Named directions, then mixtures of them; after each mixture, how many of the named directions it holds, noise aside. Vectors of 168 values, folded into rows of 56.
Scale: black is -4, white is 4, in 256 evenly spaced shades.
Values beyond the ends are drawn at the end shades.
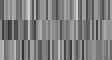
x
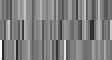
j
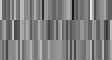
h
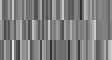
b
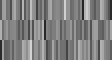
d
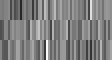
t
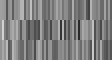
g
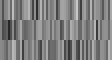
three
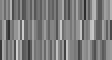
two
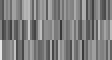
two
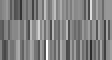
one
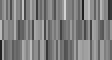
one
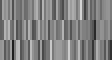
one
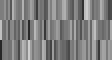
two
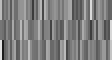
four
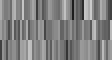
three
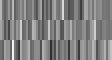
one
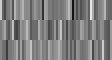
one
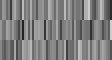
two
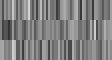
two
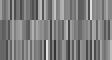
two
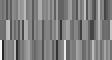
one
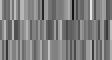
one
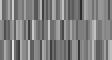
one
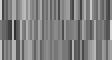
four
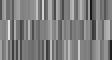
four
